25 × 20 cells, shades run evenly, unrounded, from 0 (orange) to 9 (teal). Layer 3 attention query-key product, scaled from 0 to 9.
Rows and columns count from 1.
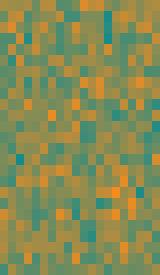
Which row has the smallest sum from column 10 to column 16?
18
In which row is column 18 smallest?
8
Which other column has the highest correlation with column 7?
11
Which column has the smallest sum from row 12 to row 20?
15
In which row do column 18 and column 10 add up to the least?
10
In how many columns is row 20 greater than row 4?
7
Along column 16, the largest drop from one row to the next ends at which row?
16
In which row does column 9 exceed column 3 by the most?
2
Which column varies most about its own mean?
14
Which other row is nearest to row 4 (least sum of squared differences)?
25
